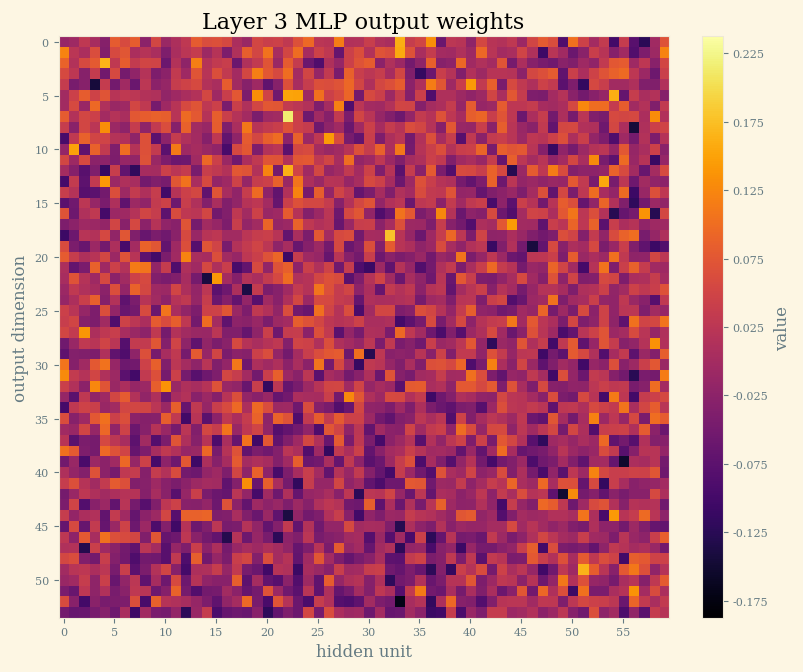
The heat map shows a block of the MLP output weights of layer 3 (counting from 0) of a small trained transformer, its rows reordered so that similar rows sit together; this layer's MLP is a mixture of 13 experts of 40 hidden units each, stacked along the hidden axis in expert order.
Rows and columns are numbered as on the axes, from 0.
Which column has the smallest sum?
10
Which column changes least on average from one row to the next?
45
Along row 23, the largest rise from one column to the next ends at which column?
19
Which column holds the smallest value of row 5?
36
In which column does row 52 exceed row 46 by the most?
21
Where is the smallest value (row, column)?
52, 33
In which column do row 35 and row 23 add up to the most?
25
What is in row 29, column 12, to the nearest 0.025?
-0.05
